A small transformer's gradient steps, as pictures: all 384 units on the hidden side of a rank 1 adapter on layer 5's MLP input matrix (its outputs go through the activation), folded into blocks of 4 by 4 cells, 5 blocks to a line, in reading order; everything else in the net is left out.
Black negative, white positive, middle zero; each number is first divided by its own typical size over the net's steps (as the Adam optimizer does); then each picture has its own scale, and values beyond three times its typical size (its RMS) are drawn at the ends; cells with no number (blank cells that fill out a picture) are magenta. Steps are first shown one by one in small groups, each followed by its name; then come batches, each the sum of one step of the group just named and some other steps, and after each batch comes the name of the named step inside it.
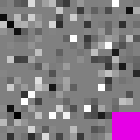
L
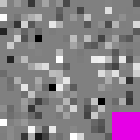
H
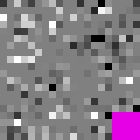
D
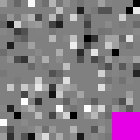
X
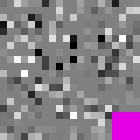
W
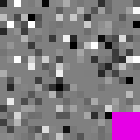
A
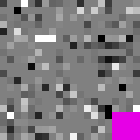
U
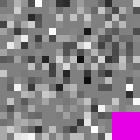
A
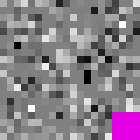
U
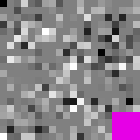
U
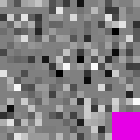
X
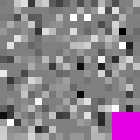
H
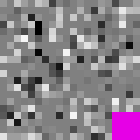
W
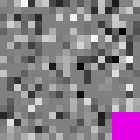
U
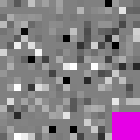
L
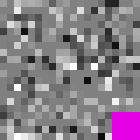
A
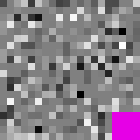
A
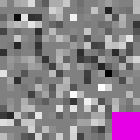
X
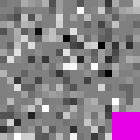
U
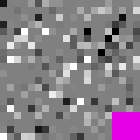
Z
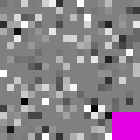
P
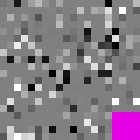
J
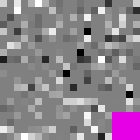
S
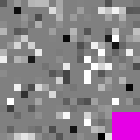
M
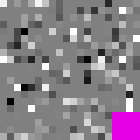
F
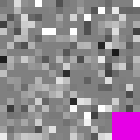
S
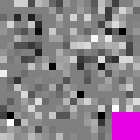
F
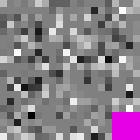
F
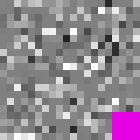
M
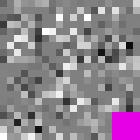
Z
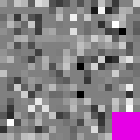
F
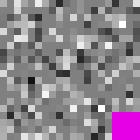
S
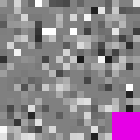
S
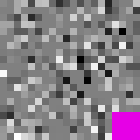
S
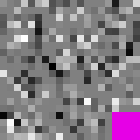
J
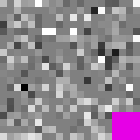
F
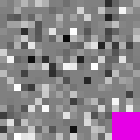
F
